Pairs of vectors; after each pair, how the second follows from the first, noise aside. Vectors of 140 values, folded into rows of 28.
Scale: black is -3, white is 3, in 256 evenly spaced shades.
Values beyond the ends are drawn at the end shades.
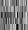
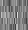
negated, shrunk.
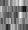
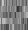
wrapped around, shrunk.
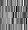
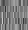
wrapped around, shrunk.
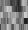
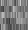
reversed, shrunk.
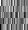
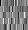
negated, partly zeroed.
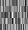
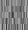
negated, shrunk.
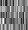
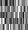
copied.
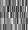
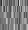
wrapped around, shrunk.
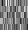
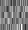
reversed, shrunk.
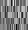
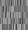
reversed, shrunk.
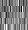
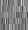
reversed, shrunk.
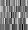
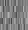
reversed, shrunk.
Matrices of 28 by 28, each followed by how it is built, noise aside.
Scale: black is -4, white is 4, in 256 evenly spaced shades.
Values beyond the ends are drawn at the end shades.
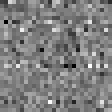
uneven rows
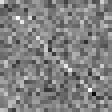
diagonal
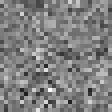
low rank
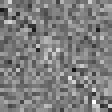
banded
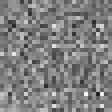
low rank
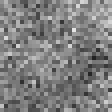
smooth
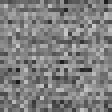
blocks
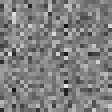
low rank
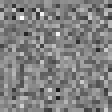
low rank
